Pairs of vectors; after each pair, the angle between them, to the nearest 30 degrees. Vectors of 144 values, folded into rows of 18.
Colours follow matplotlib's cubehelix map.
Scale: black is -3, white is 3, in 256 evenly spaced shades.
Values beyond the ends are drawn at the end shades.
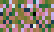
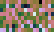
120 degrees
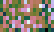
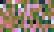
90 degrees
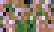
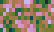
150 degrees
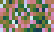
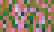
120 degrees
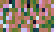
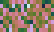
120 degrees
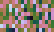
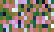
90 degrees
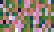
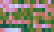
60 degrees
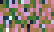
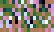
60 degrees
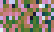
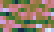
90 degrees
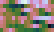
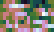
150 degrees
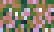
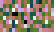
90 degrees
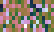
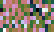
30 degrees
